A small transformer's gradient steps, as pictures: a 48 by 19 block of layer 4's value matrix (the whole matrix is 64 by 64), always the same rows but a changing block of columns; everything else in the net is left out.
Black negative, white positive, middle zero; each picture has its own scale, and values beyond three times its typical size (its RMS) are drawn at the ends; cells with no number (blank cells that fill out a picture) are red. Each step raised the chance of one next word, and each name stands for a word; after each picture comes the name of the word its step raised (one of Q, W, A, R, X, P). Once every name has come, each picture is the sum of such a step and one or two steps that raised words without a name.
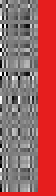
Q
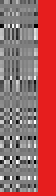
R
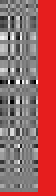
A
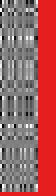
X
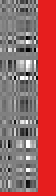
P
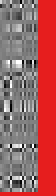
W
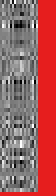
R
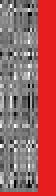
X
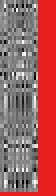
X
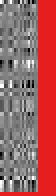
W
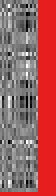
X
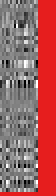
W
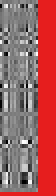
P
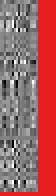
W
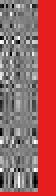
P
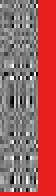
Q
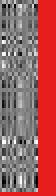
P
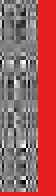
W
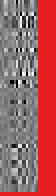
A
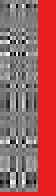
P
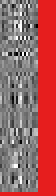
Q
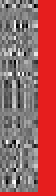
P
